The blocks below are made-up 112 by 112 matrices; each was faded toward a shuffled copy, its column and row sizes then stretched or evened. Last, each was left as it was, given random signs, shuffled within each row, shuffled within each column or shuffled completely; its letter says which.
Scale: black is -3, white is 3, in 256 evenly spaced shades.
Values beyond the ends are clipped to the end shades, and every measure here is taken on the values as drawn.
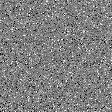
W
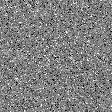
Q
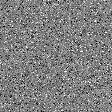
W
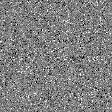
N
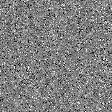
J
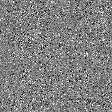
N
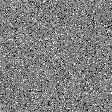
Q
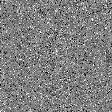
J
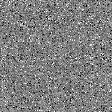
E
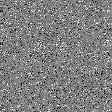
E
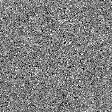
N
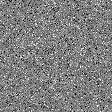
Q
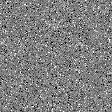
J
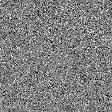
N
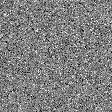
Q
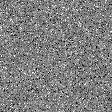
Q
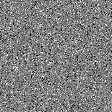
J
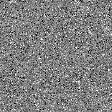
N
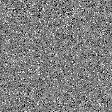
N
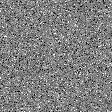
Q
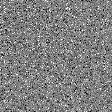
N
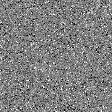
W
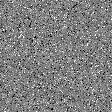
Q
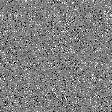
E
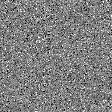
J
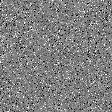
J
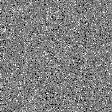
E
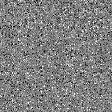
E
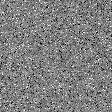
Q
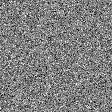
Q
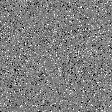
W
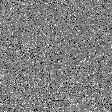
W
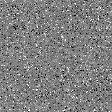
E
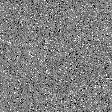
J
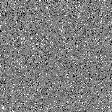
E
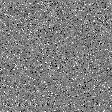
W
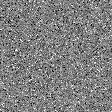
Q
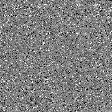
E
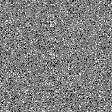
E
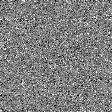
N
